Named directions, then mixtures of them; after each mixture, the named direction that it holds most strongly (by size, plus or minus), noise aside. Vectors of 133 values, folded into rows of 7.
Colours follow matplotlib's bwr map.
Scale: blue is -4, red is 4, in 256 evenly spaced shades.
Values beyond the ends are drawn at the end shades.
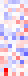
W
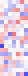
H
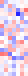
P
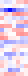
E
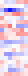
E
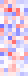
P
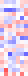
E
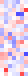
P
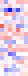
E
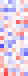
W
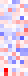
W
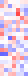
P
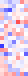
H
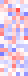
P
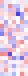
P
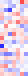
H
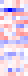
E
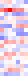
E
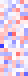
H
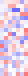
H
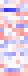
E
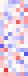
W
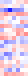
E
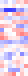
E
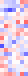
E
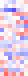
E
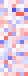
H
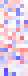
W
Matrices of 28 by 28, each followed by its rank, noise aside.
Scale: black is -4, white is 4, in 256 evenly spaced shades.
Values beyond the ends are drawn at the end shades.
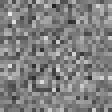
seven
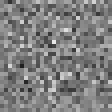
five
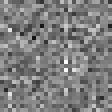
six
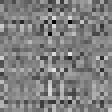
three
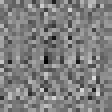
four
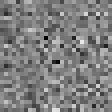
five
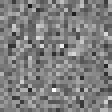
seven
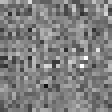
five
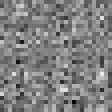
seven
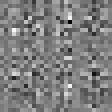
four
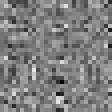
four
